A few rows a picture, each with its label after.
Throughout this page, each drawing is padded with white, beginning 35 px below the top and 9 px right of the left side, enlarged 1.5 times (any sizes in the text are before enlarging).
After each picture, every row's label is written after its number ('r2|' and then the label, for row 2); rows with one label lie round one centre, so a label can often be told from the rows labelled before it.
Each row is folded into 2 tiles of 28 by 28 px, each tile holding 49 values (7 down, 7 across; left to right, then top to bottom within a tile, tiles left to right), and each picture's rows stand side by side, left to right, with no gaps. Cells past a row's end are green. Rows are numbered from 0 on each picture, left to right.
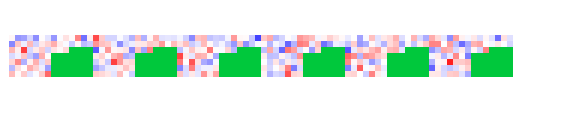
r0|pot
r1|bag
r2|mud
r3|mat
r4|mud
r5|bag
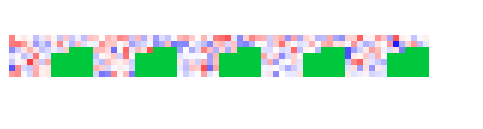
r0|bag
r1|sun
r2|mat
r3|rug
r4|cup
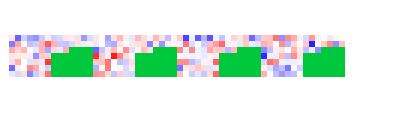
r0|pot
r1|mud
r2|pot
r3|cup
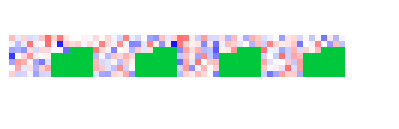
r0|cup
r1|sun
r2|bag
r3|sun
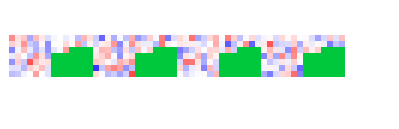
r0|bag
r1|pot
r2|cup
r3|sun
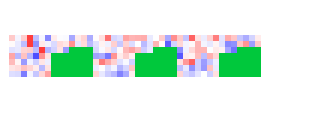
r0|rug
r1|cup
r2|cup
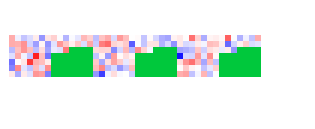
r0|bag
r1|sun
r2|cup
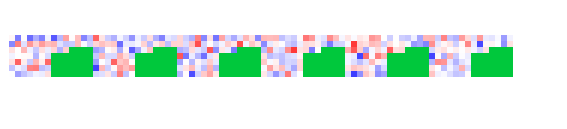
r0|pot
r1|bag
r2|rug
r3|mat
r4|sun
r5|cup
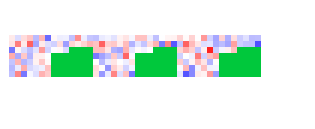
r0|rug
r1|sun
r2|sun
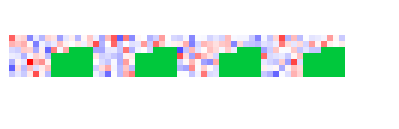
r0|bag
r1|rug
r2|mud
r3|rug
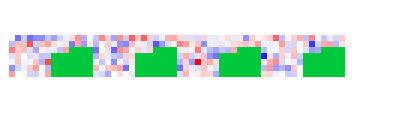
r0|pot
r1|mat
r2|bag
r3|cup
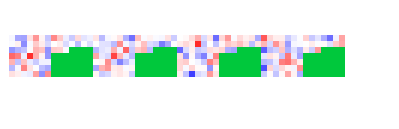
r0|mud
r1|mud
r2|rug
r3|bag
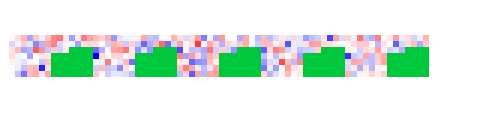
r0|mat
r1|cup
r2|rug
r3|bag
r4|cup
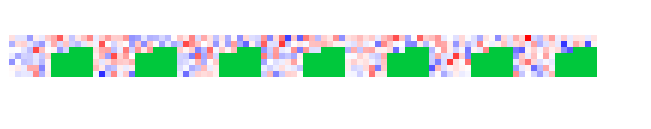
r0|mat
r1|sun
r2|sun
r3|rug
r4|mat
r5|bag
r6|cup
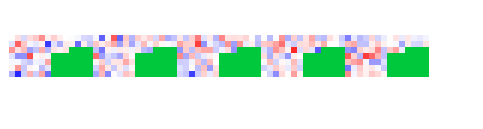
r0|sun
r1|rug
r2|rug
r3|rug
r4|mud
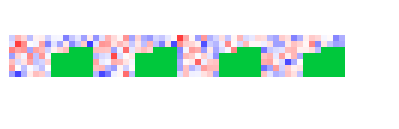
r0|sun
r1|sun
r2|bag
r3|mud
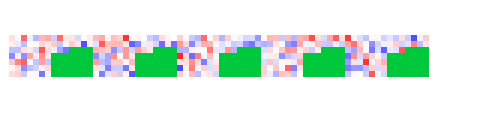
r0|cup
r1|sun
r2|mud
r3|mat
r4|bag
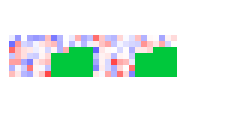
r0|pot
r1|bag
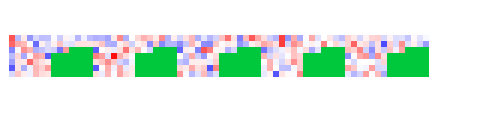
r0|bag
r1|mud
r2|mat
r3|rug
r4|sun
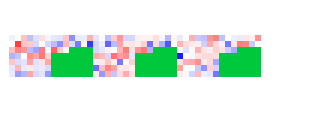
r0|sun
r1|mud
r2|cup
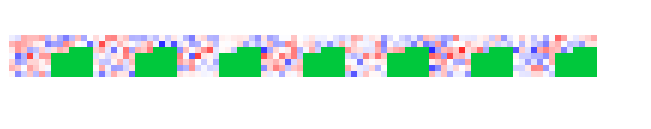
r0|sun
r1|sun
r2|mud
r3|mud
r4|sun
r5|mud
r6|mat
